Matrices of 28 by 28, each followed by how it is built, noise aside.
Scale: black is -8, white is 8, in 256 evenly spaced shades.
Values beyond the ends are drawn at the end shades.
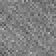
Toeplitz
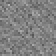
Toeplitz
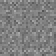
repeating columns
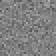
noise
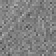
Hankel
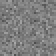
repeating rows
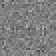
low rank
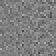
repeating rows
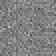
repeating rows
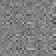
low rank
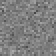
noise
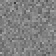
noise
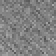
Toeplitz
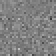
uneven rows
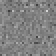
uneven rows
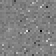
sparse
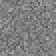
noise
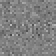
uneven rows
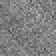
Toeplitz
